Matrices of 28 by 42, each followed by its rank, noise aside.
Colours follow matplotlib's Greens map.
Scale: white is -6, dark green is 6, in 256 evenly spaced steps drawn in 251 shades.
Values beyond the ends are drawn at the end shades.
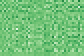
four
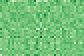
four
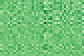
three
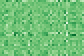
three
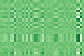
one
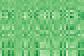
two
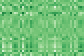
two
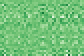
four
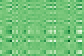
one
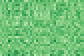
three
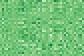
four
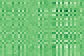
one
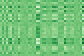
one
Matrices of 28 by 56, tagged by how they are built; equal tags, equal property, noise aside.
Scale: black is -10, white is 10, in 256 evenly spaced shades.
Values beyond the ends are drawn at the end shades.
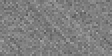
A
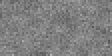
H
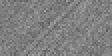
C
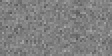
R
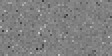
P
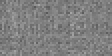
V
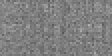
V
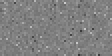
P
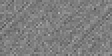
C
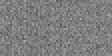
R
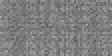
V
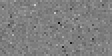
P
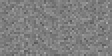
R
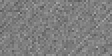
C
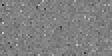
P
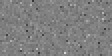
P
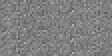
R
